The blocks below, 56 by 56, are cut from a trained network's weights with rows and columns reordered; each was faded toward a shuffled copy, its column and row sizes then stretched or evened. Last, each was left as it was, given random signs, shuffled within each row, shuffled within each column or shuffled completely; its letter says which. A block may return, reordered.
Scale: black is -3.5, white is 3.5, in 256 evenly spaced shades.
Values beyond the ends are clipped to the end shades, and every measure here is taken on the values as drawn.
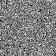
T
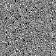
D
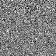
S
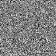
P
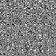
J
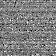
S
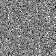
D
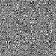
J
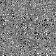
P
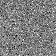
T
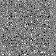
P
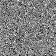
T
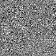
P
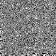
P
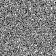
T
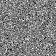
T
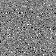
S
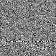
S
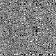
J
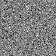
D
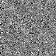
P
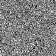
S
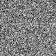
T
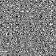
P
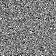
S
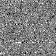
S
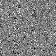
D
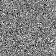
S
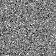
T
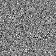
S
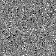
D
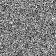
T
